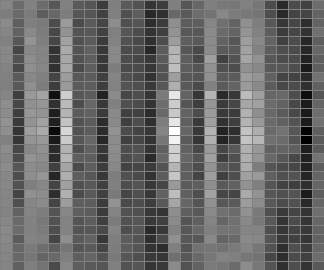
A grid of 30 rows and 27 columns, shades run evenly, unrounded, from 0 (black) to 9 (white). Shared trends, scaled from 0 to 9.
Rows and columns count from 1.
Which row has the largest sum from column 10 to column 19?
15
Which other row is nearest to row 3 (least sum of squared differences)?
4
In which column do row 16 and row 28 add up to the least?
26
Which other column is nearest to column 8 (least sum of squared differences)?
16
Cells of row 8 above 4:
9
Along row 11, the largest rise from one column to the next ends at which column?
6
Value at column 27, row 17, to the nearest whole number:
3
